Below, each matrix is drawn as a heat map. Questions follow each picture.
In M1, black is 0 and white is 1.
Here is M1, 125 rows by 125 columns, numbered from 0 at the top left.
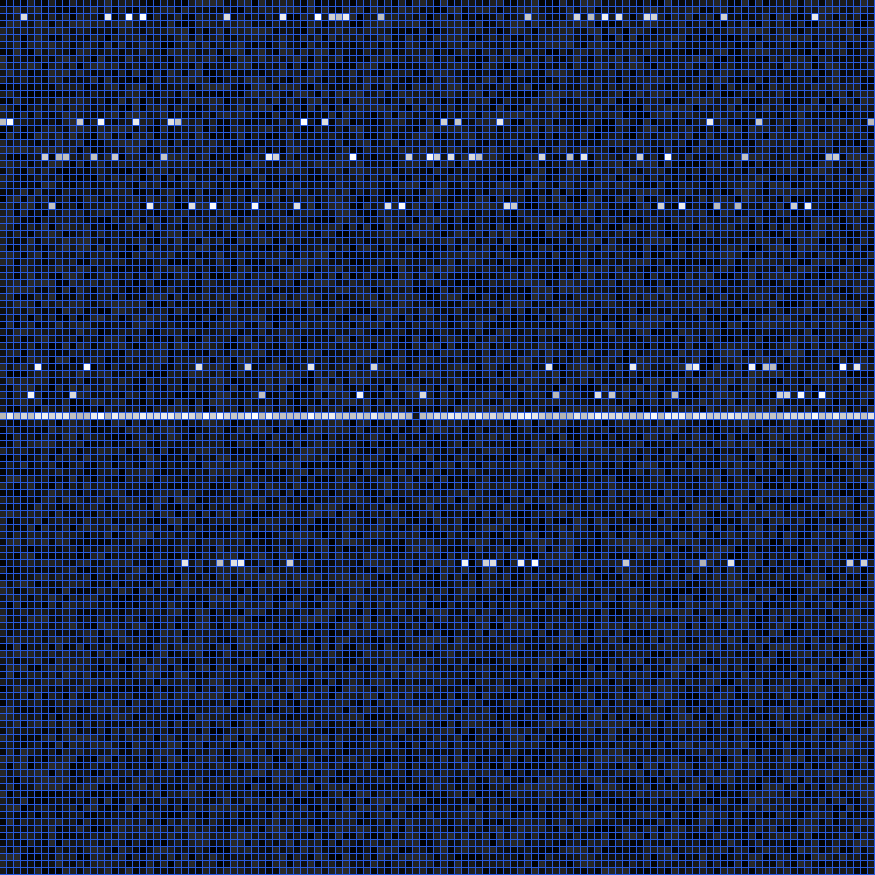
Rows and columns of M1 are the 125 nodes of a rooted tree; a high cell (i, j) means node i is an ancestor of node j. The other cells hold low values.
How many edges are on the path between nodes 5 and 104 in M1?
4
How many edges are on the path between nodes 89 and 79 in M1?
4
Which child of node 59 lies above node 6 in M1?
22
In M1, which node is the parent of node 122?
52
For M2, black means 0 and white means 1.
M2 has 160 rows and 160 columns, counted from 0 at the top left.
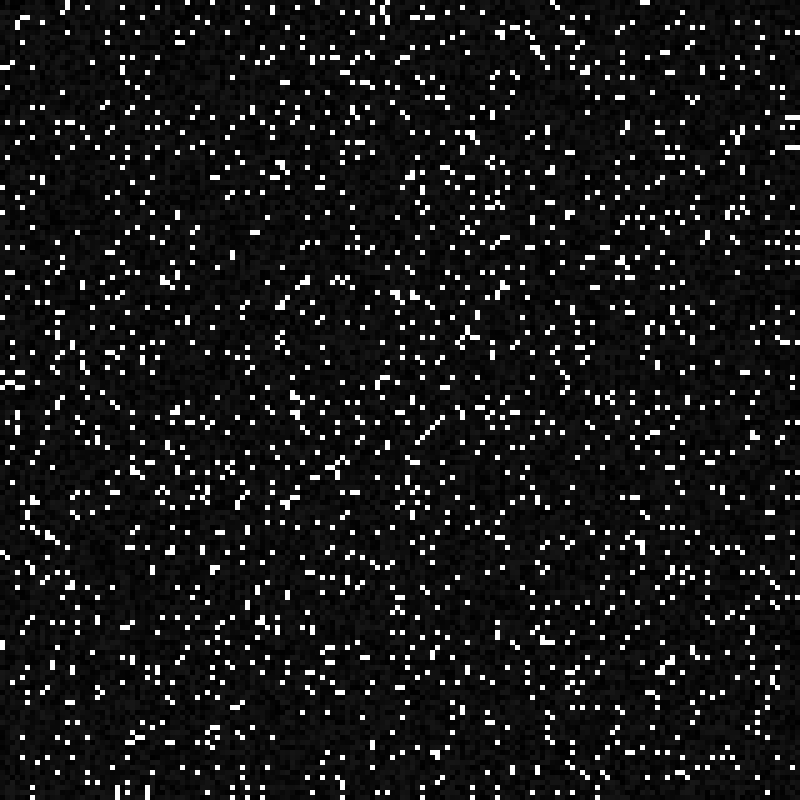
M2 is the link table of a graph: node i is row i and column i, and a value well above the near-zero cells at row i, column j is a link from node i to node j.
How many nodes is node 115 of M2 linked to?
8
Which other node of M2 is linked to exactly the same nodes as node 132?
node 93
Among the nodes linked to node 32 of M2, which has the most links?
node 68
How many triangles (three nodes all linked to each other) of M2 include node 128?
6
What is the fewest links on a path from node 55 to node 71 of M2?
3
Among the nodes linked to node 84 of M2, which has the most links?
node 117
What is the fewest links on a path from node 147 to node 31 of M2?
2
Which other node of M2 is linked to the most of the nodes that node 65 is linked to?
node 133
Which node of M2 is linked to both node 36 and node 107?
node 153
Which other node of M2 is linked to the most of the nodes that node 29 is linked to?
node 46
